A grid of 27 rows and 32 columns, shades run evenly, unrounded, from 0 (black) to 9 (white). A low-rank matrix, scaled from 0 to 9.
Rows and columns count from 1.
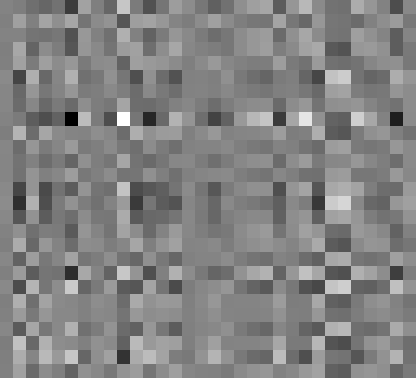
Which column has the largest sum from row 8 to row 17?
10
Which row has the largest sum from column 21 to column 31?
9
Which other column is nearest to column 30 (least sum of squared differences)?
8
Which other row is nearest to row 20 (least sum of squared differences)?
1
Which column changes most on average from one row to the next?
6
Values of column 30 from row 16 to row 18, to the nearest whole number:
4 5 5
